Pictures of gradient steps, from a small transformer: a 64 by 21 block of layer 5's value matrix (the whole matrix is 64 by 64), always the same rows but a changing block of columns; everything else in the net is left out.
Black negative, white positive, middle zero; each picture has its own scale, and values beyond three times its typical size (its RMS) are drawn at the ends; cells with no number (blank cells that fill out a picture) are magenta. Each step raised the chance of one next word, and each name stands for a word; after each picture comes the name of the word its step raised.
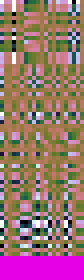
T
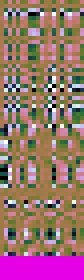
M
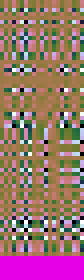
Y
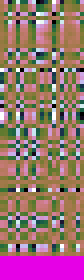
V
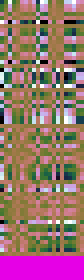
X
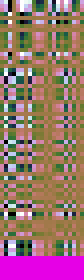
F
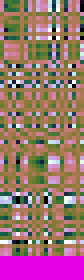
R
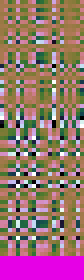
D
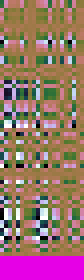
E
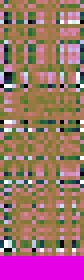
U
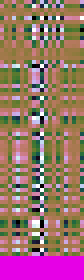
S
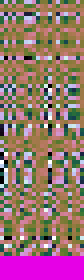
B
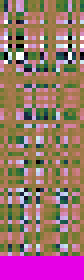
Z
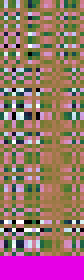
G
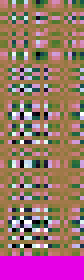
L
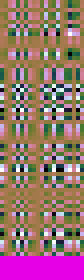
M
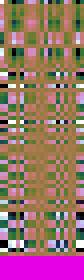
U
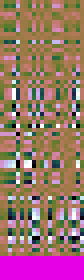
E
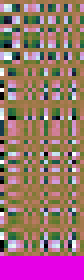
B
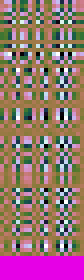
Z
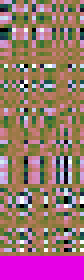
R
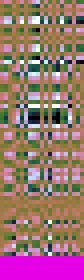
B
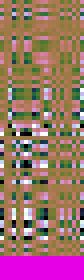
E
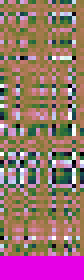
B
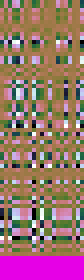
E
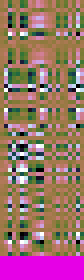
M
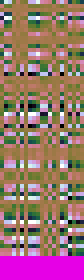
L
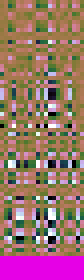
E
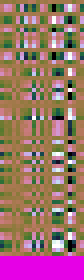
B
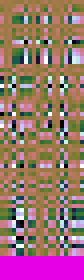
L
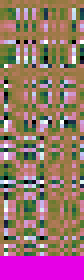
D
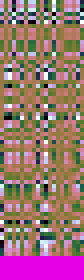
D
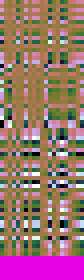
D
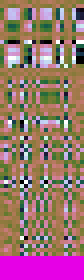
D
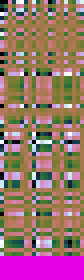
F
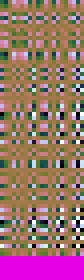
L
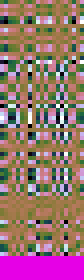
B
